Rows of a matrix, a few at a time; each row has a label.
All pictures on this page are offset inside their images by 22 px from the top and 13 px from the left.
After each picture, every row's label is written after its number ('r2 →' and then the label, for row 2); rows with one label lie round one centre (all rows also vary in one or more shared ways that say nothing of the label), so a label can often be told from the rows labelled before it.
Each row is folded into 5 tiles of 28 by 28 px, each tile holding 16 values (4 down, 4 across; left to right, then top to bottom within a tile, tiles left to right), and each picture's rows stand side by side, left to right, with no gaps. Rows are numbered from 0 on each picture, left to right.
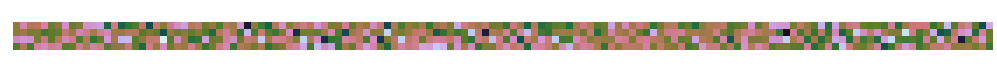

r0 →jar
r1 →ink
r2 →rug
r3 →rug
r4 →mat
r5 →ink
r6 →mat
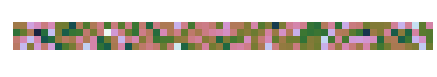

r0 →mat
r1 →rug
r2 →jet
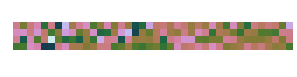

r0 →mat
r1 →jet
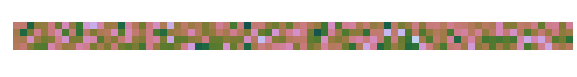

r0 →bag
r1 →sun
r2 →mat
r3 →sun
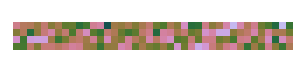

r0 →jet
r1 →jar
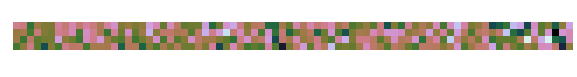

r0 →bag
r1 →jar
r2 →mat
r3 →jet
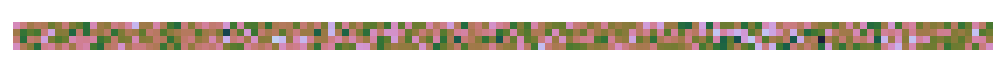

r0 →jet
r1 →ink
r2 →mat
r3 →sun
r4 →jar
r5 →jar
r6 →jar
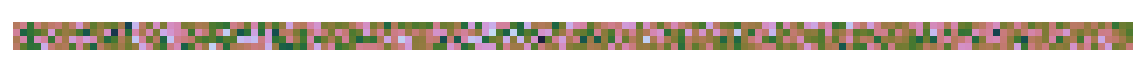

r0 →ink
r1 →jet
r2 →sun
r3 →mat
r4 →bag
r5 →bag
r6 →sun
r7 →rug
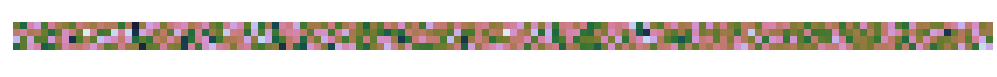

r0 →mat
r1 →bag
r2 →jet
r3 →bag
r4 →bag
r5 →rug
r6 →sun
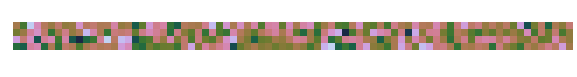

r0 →sun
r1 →bag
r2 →sun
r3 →ink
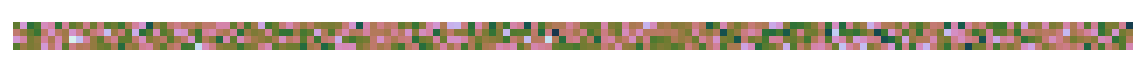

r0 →jar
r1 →ink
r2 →bag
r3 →jet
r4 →jar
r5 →sun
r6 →mat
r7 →jar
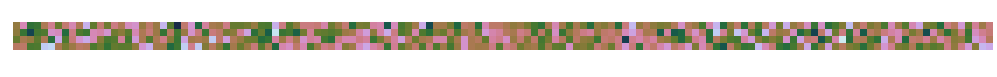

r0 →bag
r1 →jar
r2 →jar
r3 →jar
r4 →rug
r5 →ink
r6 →sun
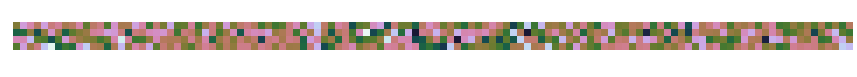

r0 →sun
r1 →mat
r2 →jet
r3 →sun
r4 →ink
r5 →rug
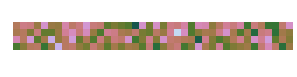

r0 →jar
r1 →ink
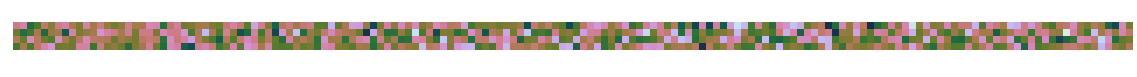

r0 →bag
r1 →jet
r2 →sun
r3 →rug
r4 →jar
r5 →ink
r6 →bag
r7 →sun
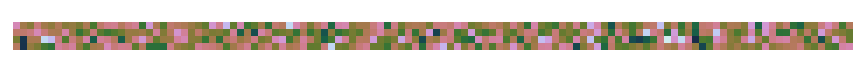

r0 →jet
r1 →ink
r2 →bag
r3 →rug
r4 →sun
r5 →mat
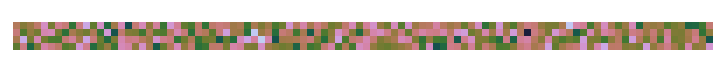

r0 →ink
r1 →sun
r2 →bag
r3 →sun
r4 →rug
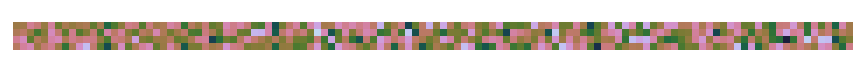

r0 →mat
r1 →mat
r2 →ink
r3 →sun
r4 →bag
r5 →sun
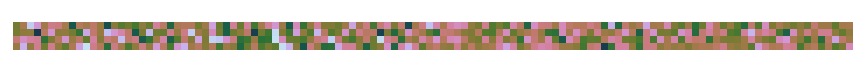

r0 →mat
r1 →rug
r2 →ink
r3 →jet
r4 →mat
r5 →mat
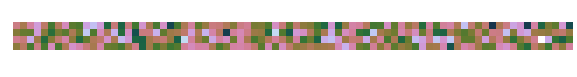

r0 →bag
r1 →jar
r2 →mat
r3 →jar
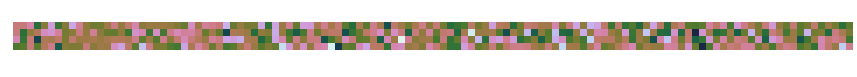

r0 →sun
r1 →ink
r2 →sun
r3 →rug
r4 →jet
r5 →rug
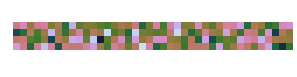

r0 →rug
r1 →ink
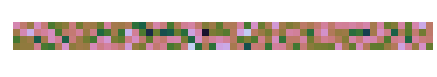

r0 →rug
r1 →bag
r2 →ink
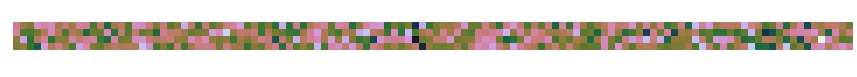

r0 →ink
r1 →jar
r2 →jar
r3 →jar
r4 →ink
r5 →sun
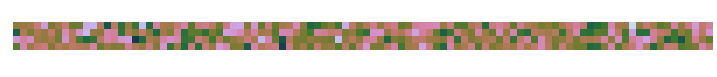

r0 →jar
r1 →bag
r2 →bag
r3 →sun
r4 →bag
